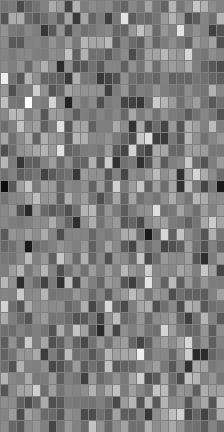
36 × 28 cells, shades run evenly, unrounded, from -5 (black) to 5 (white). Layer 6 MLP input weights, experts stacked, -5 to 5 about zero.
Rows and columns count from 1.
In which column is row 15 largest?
25
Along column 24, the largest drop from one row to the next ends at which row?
31
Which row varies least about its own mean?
10
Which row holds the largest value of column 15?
16
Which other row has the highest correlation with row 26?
12
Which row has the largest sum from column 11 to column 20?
33
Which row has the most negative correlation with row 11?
34
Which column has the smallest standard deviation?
2
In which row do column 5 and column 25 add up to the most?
17
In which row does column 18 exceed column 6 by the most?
30
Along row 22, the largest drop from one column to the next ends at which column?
19
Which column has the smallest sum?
13
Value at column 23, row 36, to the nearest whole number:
1
